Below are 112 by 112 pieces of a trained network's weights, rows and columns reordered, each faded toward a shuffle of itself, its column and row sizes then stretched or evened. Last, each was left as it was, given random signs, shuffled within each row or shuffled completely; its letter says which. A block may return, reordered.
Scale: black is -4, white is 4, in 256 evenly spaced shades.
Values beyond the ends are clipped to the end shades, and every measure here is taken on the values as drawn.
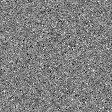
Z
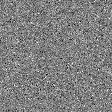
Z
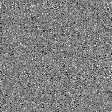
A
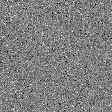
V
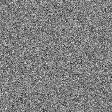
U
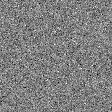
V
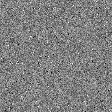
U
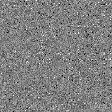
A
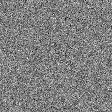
V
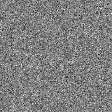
U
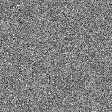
A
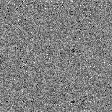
A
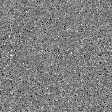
U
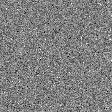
Z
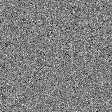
V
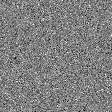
V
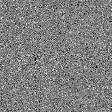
U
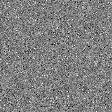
U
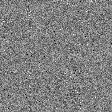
U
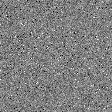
Z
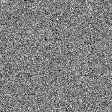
U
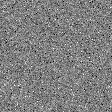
V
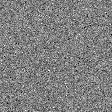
Z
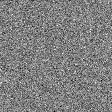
Z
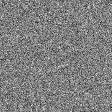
V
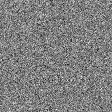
V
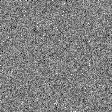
U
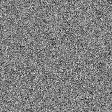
Z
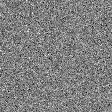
V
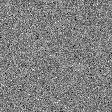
V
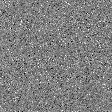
Z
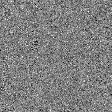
A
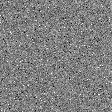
V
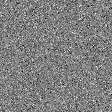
Z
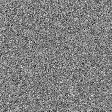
Z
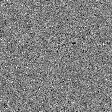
Z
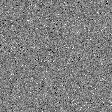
Z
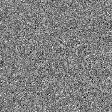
A
